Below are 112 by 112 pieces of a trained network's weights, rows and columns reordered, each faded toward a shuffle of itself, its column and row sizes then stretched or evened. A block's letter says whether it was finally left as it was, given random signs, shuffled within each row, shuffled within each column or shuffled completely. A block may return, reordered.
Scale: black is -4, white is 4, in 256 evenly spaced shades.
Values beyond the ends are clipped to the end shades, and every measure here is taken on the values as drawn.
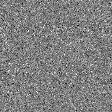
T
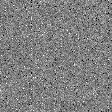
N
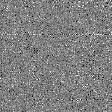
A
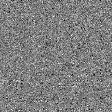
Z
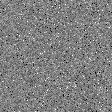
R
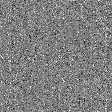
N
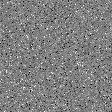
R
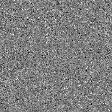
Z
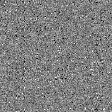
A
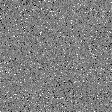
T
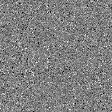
Z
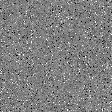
N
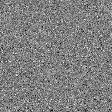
T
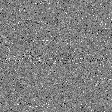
T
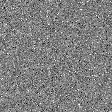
R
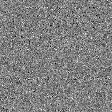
T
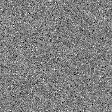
N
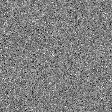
N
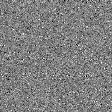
T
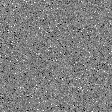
R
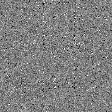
Z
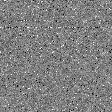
T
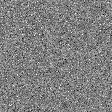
R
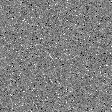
R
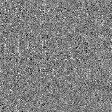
A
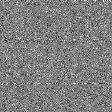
A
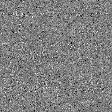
Z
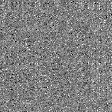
A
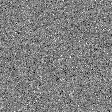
R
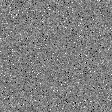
R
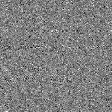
A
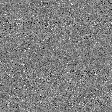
T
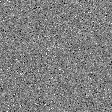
R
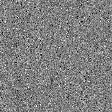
N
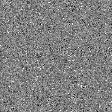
Z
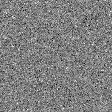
R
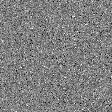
N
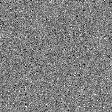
Z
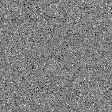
T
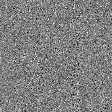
N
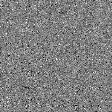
Z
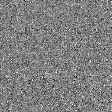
Z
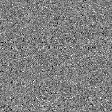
A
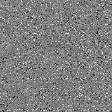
A
